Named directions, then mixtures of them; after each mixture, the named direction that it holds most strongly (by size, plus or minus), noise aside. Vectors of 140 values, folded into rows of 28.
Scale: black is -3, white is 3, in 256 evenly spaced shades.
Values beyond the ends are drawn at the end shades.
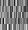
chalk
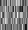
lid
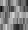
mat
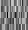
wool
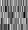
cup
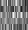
lid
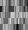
mat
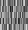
chalk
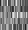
lid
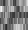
mat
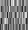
wool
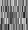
cup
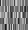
chalk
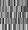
chalk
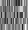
lid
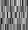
wool
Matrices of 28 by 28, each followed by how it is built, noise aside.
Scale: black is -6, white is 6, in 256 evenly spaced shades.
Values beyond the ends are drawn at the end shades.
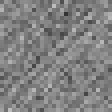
Hankel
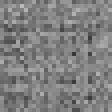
blocks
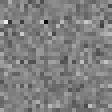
uneven rows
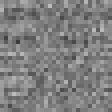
blocks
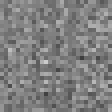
blocks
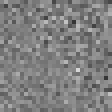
upper triangular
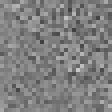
upper triangular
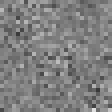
block diagonal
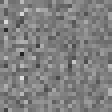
uneven columns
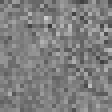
upper triangular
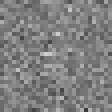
blocks
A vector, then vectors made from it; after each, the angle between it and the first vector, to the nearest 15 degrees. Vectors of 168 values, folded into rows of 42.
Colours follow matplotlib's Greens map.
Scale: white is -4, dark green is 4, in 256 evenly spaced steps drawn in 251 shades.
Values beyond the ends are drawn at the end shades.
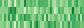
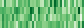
90 degrees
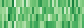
60 degrees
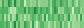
165 degrees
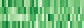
135 degrees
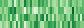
30 degrees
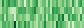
135 degrees
